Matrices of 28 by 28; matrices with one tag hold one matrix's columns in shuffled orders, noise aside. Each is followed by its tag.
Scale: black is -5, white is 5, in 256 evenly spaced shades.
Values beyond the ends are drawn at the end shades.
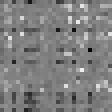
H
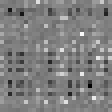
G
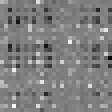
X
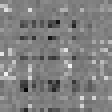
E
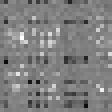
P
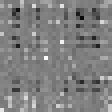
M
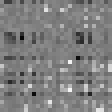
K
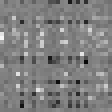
P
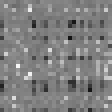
E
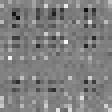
M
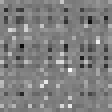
X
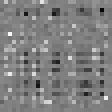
G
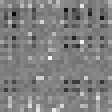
M
